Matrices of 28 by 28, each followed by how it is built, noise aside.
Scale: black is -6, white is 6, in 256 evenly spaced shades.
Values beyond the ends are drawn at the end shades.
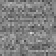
blocks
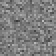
blocks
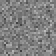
repeating rows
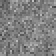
smooth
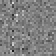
uneven columns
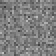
blocks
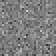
uneven columns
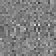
low rank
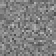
noise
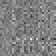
low rank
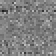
uneven rows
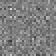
low rank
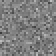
noise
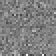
uneven rows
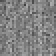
blocks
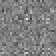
low rank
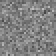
noise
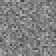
noise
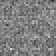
blocks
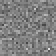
blocks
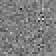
uneven columns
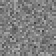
noise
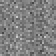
repeating rows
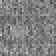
blocks
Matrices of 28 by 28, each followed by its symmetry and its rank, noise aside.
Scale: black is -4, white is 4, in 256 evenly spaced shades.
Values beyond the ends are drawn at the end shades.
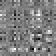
no symmetry, rank three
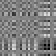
symmetric, rank one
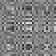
no symmetry, rank two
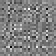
no symmetry, rank three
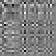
no symmetry, rank two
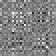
symmetric, rank three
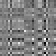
no symmetry, rank one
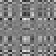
no symmetry, rank one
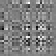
antisymmetric, rank two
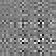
antisymmetric, rank two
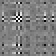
symmetric, rank one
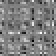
antisymmetric, rank two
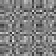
antisymmetric, rank two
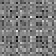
symmetric, rank two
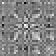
symmetric, rank three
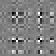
symmetric, rank one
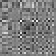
symmetric, rank three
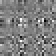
no symmetry, rank three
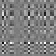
no symmetry, rank one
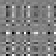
no symmetry, rank one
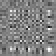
symmetric, rank two
